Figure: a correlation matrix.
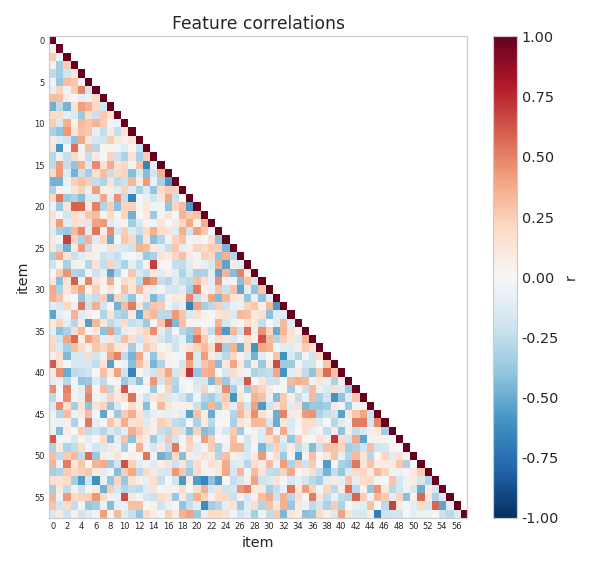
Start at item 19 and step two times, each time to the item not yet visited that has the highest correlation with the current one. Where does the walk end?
38
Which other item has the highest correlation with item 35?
27
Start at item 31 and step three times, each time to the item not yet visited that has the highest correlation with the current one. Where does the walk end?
0
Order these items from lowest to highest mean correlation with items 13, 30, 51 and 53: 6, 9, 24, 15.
15, 6, 9, 24
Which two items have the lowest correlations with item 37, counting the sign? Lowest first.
28, 26
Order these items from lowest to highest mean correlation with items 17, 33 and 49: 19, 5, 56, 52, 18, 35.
56, 19, 35, 5, 18, 52
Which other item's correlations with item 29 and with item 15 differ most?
13
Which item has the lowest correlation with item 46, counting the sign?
31
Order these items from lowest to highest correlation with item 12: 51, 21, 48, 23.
23, 51, 21, 48
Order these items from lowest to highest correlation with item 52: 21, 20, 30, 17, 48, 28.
30, 48, 21, 20, 28, 17
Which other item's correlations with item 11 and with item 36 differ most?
21
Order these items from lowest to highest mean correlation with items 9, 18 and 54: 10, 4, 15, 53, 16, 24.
53, 4, 10, 24, 15, 16
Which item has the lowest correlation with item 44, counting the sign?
29
